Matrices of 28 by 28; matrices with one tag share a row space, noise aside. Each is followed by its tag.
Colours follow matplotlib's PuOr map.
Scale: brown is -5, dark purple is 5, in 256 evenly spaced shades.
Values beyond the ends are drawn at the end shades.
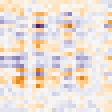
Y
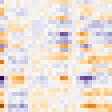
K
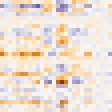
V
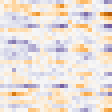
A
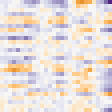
A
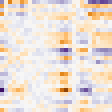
K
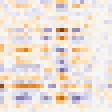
V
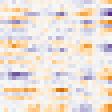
A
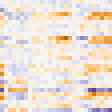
K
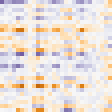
Y
